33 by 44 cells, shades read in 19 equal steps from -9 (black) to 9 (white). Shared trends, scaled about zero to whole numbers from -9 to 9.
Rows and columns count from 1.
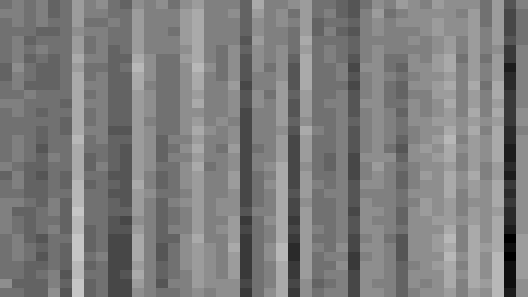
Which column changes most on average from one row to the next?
43
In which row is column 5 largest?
33
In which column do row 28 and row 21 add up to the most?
7
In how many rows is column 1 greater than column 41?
1
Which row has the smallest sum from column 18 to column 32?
27
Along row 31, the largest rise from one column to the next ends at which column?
44
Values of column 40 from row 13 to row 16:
3 2 3 2
